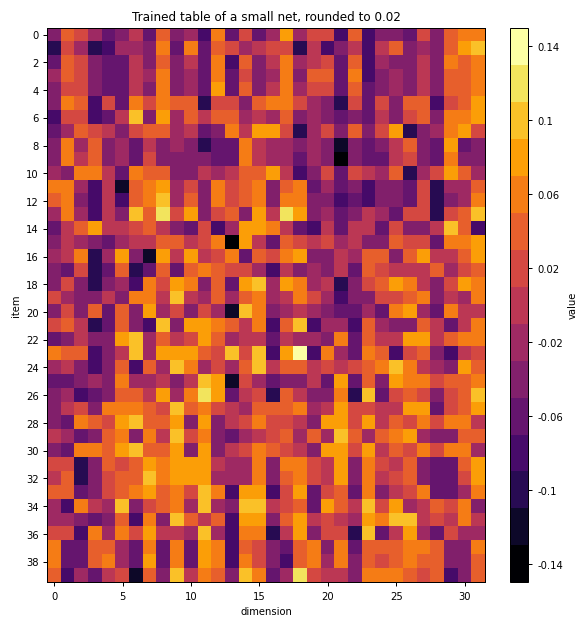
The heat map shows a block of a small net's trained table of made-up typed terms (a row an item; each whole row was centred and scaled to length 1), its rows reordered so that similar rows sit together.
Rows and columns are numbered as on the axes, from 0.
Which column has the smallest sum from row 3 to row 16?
21
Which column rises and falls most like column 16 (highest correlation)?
22
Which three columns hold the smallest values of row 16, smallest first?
7, 3, 14
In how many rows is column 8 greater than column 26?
25
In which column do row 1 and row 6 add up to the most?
31
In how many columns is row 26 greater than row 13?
10
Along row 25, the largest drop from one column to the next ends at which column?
13
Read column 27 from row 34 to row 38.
0 0 -0.02 0.06 0.04
